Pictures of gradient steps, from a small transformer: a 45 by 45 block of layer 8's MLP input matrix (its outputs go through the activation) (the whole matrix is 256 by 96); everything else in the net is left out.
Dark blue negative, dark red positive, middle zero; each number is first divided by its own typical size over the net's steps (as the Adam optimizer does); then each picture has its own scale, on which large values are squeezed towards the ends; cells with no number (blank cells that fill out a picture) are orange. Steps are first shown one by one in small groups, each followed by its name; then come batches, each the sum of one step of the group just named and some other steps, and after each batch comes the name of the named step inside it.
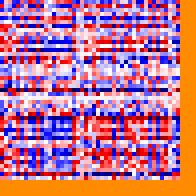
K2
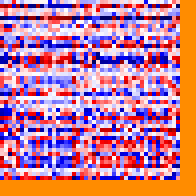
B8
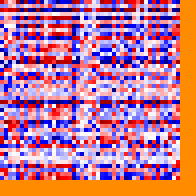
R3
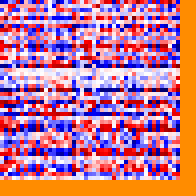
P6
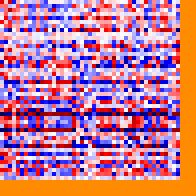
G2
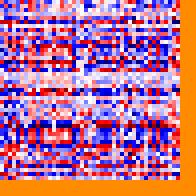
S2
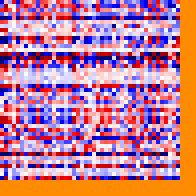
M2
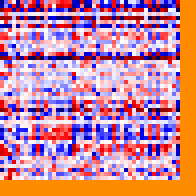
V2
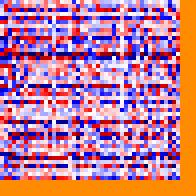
M2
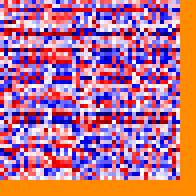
R3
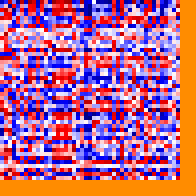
V2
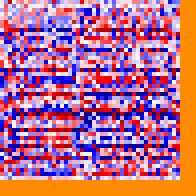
G2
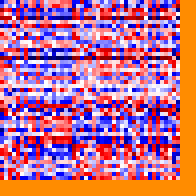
V2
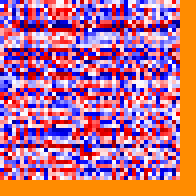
K2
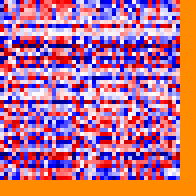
M2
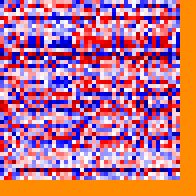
V2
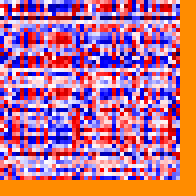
B8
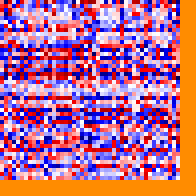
B8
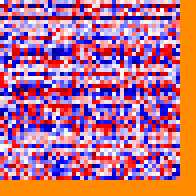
B8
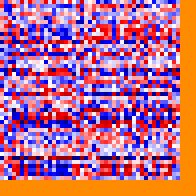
S2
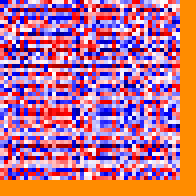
P6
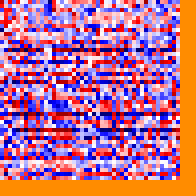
G2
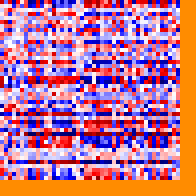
G2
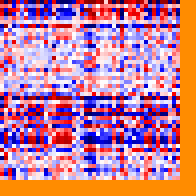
G2
